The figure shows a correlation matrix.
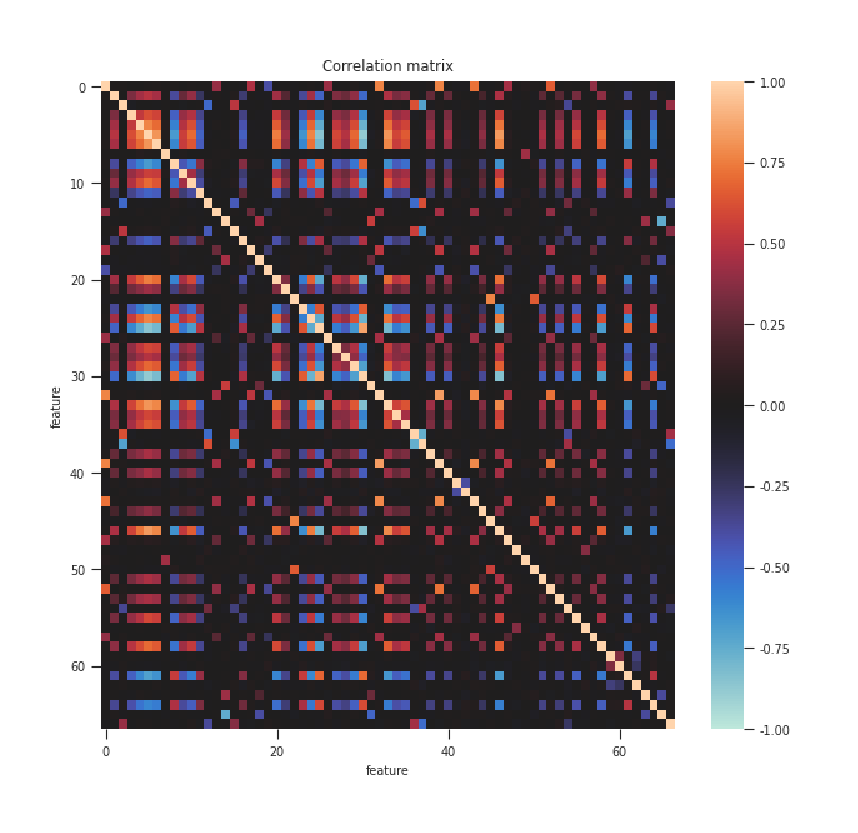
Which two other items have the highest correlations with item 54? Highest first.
37, 12
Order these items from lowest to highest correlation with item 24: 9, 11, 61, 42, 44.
61, 11, 42, 44, 9
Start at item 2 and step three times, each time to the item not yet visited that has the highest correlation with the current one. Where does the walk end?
66
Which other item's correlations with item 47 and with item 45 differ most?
22
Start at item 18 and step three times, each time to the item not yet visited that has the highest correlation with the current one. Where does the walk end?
63
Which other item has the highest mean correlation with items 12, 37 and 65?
54
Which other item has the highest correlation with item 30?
25
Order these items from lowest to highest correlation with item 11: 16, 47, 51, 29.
29, 51, 47, 16
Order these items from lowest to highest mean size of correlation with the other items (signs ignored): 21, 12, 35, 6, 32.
12, 32, 21, 35, 6
